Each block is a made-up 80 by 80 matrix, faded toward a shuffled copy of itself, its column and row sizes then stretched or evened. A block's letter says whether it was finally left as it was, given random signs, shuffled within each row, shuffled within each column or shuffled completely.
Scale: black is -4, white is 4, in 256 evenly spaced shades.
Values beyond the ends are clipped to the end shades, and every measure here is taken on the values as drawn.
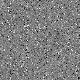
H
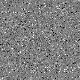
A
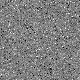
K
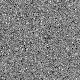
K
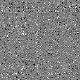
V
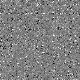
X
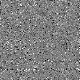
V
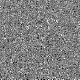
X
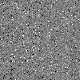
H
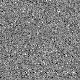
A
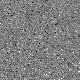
K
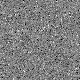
K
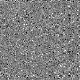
V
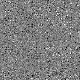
X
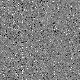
H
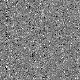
H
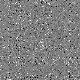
X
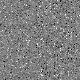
H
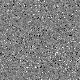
A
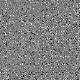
V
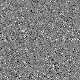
A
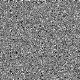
X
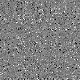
V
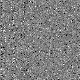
H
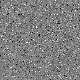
A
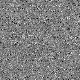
A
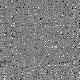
V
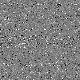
A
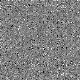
X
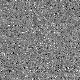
A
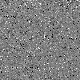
A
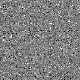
V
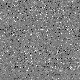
A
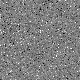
K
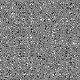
V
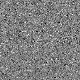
A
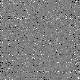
V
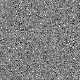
H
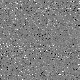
A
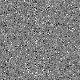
H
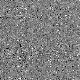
X
